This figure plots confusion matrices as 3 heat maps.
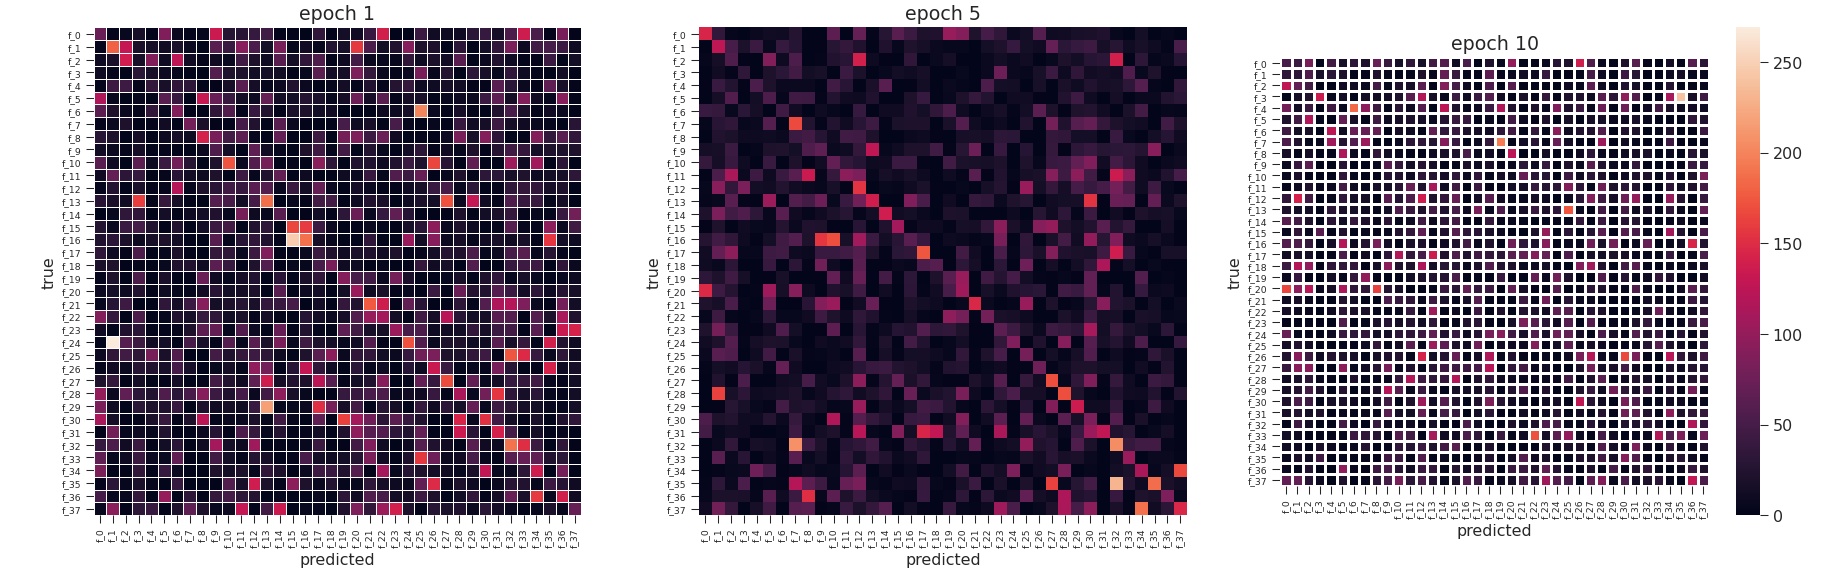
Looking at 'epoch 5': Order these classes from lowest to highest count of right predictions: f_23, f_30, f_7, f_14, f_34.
f_23, f_30, f_34, f_14, f_7
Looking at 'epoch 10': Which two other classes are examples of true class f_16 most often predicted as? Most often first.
f_36, f_5
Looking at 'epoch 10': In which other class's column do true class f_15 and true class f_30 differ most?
f_26
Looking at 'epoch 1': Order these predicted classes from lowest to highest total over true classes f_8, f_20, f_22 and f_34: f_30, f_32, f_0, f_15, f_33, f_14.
f_15, f_33, f_32, f_14, f_0, f_30
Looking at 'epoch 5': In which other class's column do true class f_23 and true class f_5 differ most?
f_30
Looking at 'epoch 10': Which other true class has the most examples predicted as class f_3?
f_15
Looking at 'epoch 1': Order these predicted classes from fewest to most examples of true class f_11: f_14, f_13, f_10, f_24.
f_10, f_13, f_24, f_14
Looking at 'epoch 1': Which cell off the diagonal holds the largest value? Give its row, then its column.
f_24, f_1
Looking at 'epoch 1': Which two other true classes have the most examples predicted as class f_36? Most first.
f_23, f_22
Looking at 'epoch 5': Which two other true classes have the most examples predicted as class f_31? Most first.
f_18, f_21
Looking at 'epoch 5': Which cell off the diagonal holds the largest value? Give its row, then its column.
f_35, f_32
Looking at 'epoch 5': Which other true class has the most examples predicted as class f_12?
f_2
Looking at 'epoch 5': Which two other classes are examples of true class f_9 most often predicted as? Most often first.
f_13, f_35
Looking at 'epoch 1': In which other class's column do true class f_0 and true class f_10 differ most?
f_26
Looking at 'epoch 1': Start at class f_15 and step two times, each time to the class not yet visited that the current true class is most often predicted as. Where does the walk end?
f_35
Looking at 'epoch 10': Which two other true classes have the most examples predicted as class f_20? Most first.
f_8, f_0
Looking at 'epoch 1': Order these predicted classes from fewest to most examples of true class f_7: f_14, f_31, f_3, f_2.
f_3, f_2, f_31, f_14
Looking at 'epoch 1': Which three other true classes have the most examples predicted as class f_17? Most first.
f_29, f_27, f_10
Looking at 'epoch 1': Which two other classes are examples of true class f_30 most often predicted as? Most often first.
f_19, f_28
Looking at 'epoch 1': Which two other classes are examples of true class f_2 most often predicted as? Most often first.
f_6, f_4
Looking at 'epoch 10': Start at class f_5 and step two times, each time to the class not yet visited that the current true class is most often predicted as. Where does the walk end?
f_0
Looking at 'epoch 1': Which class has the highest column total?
f_32
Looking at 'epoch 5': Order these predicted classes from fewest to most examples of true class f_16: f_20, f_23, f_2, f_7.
f_20, f_2, f_7, f_23
